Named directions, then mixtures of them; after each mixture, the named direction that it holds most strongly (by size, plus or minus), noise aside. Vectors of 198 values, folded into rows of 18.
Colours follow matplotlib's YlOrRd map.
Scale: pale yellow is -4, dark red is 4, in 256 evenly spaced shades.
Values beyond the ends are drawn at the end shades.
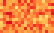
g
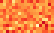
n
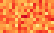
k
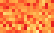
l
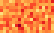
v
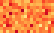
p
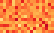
n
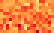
l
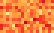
g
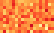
k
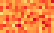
v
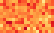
l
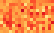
v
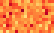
p
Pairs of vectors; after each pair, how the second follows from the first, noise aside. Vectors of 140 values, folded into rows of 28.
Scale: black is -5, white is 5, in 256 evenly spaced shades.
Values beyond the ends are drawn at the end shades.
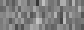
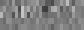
reversed, negated, partly zeroed.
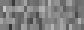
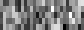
wrapped around, negated, scaled up.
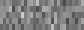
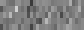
reversed, negated, partly zeroed.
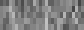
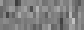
reversed, partly zeroed.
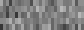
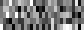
negated, scaled up.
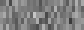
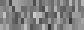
copied.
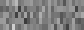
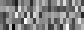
negated, scaled up.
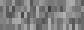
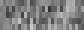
copied.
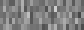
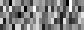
wrapped around, negated, scaled up.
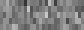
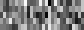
negated, scaled up.
